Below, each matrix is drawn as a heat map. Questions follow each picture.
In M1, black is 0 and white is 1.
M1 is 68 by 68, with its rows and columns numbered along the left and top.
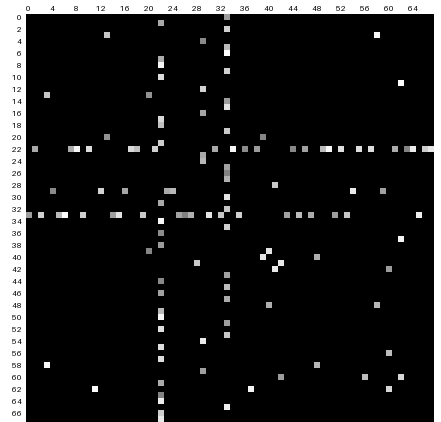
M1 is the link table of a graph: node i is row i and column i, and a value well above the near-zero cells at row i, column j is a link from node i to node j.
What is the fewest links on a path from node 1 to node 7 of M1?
2
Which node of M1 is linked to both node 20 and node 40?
node 39
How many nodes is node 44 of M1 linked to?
1
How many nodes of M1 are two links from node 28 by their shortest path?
1
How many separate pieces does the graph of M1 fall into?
5
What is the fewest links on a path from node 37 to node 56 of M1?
3
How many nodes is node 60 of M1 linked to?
3
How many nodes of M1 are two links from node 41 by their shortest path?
1
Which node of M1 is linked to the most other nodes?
node 22
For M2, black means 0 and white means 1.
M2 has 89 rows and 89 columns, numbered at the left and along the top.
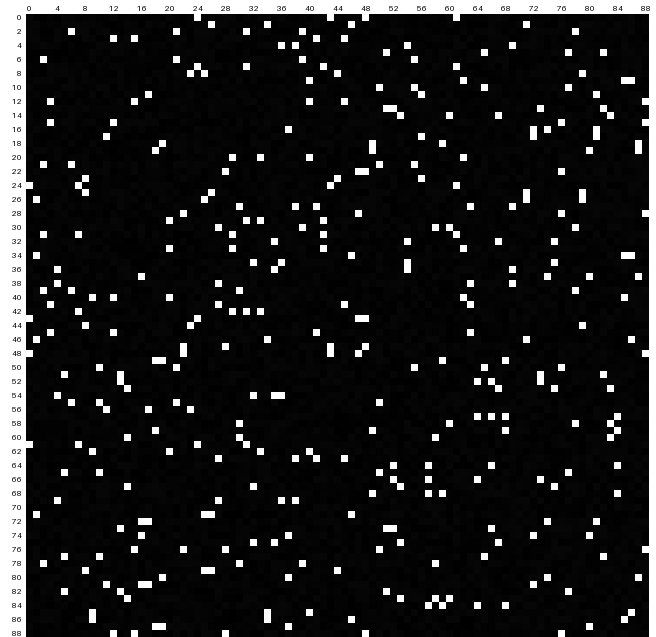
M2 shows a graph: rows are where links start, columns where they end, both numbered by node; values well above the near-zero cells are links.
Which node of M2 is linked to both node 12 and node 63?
node 45
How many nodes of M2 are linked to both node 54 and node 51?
0
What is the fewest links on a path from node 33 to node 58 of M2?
5
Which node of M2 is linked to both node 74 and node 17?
node 72
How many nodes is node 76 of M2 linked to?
5
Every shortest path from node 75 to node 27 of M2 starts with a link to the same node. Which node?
node 35
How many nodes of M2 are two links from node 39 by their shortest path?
6
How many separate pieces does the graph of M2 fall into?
2
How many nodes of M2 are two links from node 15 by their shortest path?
7
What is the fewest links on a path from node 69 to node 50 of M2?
6
